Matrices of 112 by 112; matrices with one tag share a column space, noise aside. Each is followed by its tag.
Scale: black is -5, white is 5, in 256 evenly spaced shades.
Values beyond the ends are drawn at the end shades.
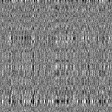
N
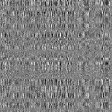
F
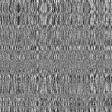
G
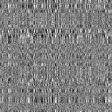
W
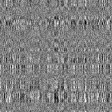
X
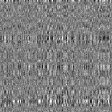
N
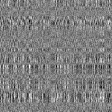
X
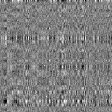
N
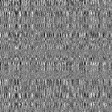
F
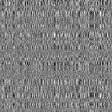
F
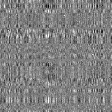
W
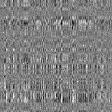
X
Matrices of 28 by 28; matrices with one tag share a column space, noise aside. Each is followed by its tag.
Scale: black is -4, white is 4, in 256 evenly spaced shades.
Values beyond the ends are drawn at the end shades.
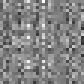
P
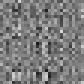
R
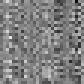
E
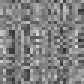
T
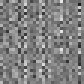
E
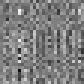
T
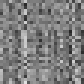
T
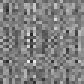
T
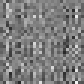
R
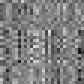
T
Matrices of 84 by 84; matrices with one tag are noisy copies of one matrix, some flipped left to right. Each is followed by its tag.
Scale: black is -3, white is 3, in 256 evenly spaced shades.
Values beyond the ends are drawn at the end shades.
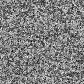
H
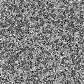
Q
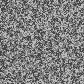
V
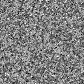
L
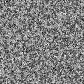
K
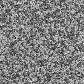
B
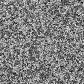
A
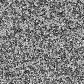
H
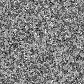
L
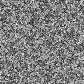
B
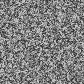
K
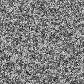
L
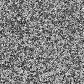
Q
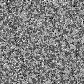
K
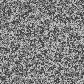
H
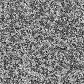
Q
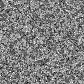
B
